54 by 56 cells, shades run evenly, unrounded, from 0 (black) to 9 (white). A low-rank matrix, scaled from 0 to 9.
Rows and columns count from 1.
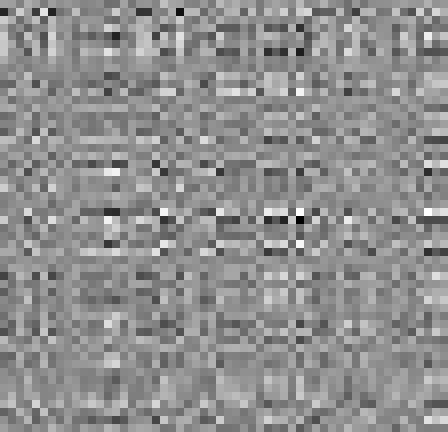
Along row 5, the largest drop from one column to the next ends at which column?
20
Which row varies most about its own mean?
28
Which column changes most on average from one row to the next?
38
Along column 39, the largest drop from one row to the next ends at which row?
3
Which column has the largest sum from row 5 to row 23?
23
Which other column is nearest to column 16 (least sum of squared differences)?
12
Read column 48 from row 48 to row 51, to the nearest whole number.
5 5 5 5
